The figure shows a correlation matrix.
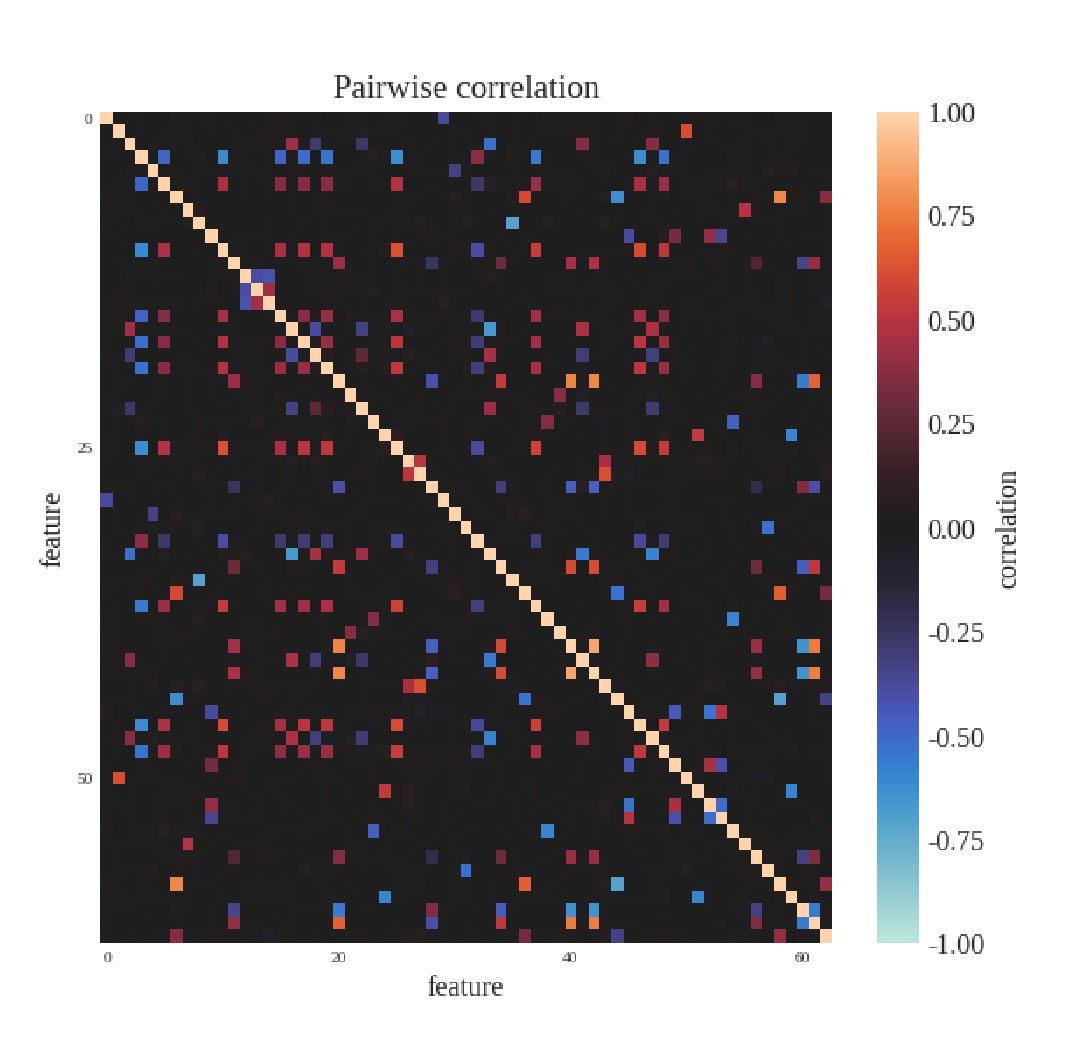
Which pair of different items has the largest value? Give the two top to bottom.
40, 42
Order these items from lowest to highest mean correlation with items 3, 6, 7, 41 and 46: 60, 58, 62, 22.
22, 60, 62, 58
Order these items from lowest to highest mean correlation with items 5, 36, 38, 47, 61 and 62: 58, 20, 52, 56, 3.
3, 52, 56, 20, 58
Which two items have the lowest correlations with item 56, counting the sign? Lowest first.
60, 28
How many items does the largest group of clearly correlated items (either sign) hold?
11
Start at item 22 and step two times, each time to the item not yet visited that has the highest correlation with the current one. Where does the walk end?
18
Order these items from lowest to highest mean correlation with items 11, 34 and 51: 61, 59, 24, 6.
59, 6, 24, 61
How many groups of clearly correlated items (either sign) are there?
16
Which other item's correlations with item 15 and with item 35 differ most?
8
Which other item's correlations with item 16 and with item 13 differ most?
33
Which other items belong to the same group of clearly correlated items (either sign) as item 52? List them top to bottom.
9, 45, 49, 53
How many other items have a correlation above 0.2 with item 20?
6
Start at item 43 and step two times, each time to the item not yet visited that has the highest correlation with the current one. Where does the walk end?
26
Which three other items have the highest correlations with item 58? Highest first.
6, 36, 62
